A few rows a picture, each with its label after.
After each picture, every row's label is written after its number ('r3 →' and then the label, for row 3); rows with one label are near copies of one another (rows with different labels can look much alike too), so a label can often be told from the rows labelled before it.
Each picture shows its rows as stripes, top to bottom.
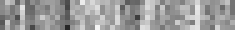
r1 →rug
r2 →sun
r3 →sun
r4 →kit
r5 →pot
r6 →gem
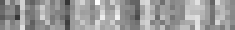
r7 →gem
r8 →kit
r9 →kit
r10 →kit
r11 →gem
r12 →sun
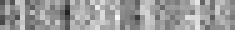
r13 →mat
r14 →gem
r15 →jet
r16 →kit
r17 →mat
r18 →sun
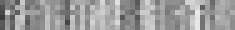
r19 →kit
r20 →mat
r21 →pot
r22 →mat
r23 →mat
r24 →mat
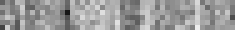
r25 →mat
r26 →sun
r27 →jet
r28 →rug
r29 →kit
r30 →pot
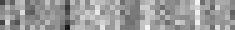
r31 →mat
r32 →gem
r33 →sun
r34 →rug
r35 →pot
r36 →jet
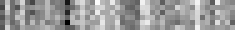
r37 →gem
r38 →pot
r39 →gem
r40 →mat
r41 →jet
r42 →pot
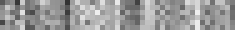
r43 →kit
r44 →rug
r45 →sun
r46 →rug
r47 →mat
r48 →sun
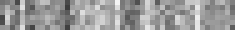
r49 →kit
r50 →sun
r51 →rug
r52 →pot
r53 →pot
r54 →sun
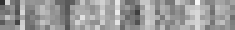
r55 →pot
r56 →kit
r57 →kit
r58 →rug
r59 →kit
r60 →sun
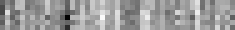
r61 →mat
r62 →mat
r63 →pot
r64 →jet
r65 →pot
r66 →jet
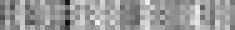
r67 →jet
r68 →mat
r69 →gem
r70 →mat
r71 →gem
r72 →jet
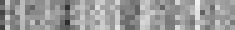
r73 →pot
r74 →gem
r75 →mat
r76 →pot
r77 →jet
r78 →pot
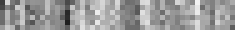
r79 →pot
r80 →mat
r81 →gem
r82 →jet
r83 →gem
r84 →rug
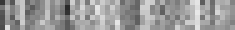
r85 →mat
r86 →gem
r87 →gem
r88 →mat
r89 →kit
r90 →pot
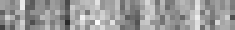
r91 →sun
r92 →sun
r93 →mat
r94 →rug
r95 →gem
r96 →mat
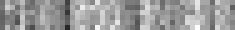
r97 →gem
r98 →rug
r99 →jet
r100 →kit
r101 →kit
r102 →gem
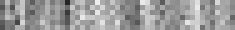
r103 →gem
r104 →mat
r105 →gem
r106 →rug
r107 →kit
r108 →mat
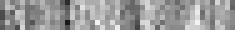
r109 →jet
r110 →rug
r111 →mat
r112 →mat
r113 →gem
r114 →kit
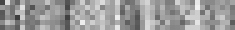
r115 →pot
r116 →sun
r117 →mat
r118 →kit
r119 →rug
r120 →kit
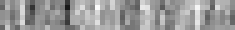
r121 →gem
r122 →gem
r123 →sun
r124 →sun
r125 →sun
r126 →pot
